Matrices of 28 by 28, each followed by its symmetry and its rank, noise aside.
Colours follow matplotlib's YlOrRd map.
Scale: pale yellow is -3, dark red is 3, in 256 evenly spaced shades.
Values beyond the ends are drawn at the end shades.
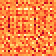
antisymmetric, rank six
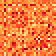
symmetric, rank six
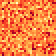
symmetric, rank eight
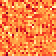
antisymmetric, rank eight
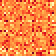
no symmetry, rank six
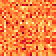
antisymmetric, rank six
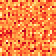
antisymmetric, rank six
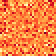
no symmetry, rank six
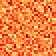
antisymmetric, rank six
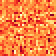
antisymmetric, rank six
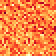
antisymmetric, rank eight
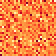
antisymmetric, rank six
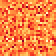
antisymmetric, rank six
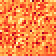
symmetric, rank seven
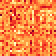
no symmetry, rank six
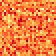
no symmetry, rank eight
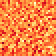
no symmetry, rank eight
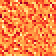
antisymmetric, rank eight
